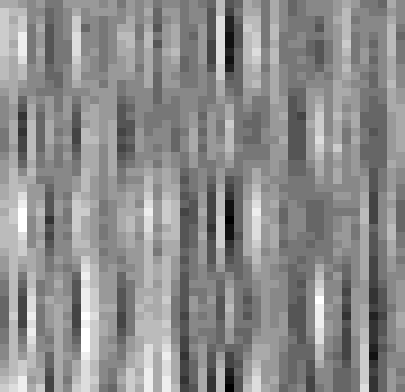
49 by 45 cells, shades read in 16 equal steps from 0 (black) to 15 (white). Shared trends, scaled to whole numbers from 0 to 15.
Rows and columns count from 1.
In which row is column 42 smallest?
45
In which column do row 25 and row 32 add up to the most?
3
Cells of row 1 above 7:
30
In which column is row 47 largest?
17
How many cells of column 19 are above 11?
12
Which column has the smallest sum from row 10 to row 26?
42
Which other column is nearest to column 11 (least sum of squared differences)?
4
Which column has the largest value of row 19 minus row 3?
26
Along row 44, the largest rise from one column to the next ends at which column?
10
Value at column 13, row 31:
8
